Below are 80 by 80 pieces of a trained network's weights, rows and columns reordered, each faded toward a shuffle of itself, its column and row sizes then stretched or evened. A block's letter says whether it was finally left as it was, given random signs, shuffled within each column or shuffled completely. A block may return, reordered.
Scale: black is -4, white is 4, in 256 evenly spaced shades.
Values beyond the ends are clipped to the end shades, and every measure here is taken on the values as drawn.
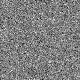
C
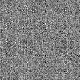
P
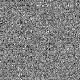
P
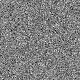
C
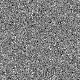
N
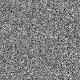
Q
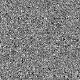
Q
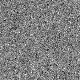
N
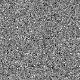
Q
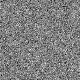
N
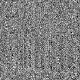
P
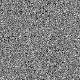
Q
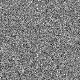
N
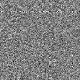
P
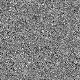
Q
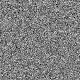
C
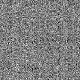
P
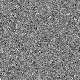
C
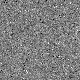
C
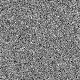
C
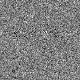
Q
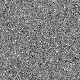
C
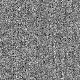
N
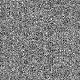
P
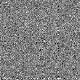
P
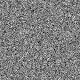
C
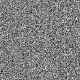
N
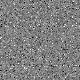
Q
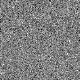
N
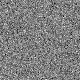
C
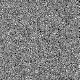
N
